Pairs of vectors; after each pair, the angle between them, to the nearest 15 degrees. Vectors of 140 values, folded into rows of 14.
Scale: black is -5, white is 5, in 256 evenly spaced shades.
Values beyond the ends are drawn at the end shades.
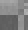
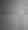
90 degrees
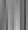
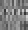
75 degrees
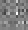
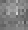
45 degrees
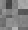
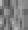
60 degrees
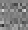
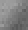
105 degrees
